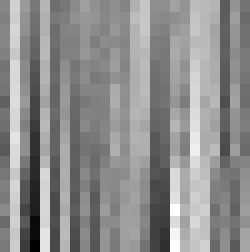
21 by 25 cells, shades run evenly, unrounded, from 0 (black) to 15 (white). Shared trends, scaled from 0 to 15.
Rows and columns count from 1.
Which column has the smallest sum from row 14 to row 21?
4
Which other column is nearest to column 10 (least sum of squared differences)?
8
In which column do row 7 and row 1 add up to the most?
2
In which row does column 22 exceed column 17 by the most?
13
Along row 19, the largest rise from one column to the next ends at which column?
5
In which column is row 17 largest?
18
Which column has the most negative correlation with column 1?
20
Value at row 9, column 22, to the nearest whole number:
11
